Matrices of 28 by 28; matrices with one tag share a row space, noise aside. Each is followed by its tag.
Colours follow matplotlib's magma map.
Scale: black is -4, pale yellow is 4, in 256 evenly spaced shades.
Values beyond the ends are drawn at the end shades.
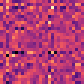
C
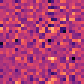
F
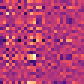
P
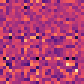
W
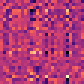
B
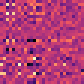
P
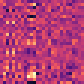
P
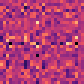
W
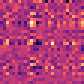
B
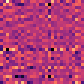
C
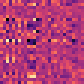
P
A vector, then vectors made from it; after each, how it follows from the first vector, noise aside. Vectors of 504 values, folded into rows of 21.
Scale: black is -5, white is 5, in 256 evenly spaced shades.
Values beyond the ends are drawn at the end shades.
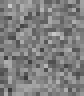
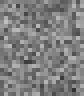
reversed, negated.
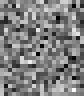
reversed, scaled up.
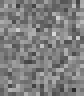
reversed, negated.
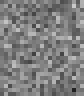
reversed, negated.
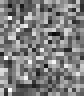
negated, scaled up.
